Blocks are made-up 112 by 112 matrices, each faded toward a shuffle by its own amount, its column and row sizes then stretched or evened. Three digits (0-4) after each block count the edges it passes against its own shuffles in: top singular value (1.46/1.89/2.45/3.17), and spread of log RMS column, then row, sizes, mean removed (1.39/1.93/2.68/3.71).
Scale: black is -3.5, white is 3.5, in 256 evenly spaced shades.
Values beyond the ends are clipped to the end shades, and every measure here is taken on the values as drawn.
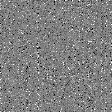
0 2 0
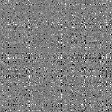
3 3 3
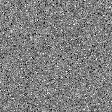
0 0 0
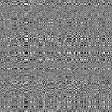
4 3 4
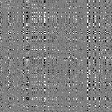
4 4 3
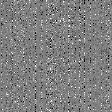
1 4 1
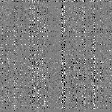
1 4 3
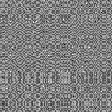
4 1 0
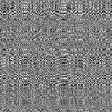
4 1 4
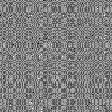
4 0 0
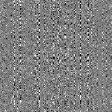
3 4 0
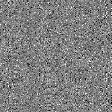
2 2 0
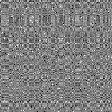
4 0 2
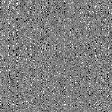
2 3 1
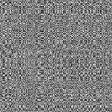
4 3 3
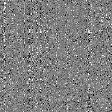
2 3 0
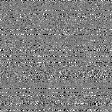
2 1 4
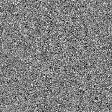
0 1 0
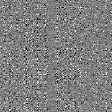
3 3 2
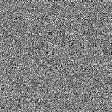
2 0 2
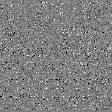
0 1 3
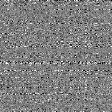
2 1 4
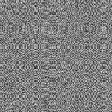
4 2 1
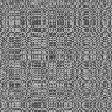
4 1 3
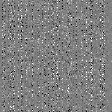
1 4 1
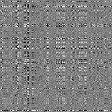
4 4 4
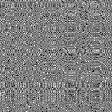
4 0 2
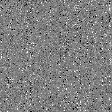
0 2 0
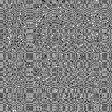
4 0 0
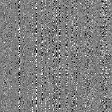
2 4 1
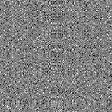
3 1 1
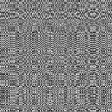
4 3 4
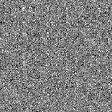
2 1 1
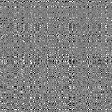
4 3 4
